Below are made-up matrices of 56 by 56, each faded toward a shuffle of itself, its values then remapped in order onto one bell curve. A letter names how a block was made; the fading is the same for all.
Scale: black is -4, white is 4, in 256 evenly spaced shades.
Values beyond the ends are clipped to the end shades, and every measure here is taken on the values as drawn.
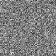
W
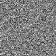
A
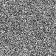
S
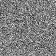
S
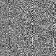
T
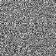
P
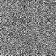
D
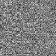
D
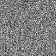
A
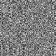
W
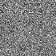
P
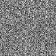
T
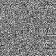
W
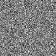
T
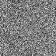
A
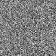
A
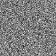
T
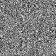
A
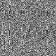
T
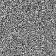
A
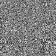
P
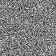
S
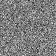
S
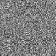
D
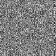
T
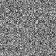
W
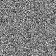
A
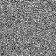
W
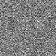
D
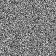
S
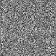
T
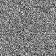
A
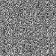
T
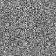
W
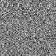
W
